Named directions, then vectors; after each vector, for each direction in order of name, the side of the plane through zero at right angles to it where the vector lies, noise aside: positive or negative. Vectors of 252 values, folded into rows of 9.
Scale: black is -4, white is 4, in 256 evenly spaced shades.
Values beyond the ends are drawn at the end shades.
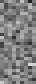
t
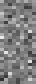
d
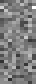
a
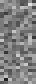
negative, negative, negative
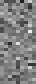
positive, positive, negative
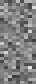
positive, positive, negative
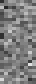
positive, negative, positive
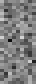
negative, positive, positive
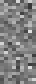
positive, positive, negative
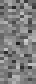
negative, negative, positive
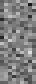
positive, negative, negative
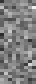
positive, negative, positive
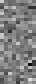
negative, positive, negative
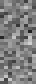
negative, negative, negative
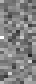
negative, positive, positive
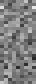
positive, positive, positive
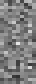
positive, positive, negative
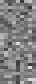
positive, positive, negative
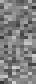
negative, negative, negative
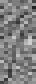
negative, negative, negative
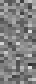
positive, positive, negative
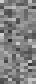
negative, positive, negative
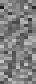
negative, negative, negative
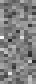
negative, positive, positive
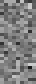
negative, negative, positive
